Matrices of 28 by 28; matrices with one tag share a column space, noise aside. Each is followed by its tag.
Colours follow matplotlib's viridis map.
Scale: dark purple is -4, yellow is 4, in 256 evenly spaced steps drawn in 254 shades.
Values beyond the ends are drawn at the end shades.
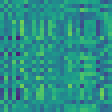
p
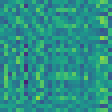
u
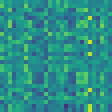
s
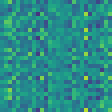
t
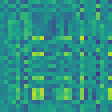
p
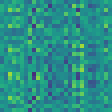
u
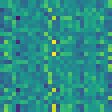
s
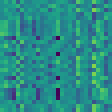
p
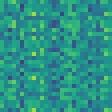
t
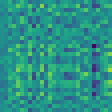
u
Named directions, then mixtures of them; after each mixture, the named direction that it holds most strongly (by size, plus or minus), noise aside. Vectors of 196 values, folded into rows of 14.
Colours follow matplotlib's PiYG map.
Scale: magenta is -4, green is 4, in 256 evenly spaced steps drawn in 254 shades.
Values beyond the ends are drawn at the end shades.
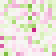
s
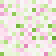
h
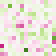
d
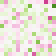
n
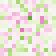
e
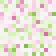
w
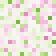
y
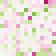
n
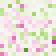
d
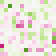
d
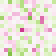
e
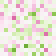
w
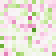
s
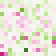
d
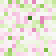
e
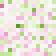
h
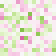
e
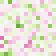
s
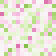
w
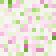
y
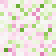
w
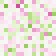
w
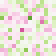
e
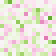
y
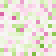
w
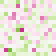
e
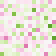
h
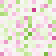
h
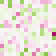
d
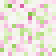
e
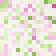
n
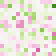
d
